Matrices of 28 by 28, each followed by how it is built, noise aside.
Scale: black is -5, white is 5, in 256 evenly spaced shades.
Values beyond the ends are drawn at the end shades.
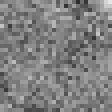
smooth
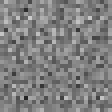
repeating columns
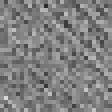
Toeplitz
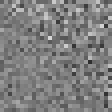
upper triangular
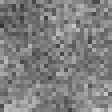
smooth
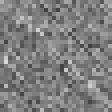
Toeplitz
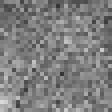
smooth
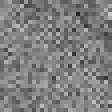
Toeplitz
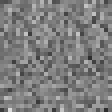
repeating columns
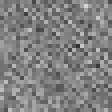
Toeplitz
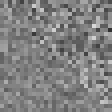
upper triangular
